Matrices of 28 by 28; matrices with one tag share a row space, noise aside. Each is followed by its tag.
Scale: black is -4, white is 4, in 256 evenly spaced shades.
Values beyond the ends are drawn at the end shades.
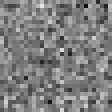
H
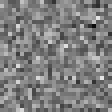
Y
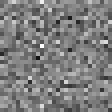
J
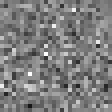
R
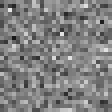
J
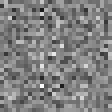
H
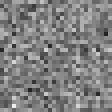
R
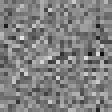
Y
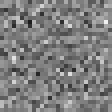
J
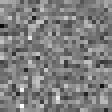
J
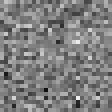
R
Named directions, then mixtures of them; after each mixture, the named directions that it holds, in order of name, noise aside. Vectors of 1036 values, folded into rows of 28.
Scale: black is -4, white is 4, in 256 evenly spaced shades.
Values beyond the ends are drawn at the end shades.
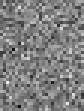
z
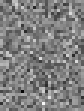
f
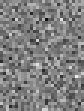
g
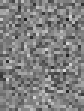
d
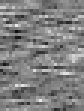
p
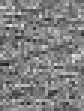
f, p, z.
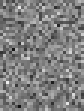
z.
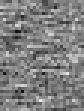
f, p.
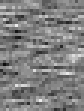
p.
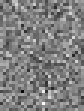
f.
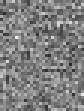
d, p, z.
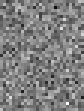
f, z.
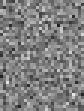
d, z.
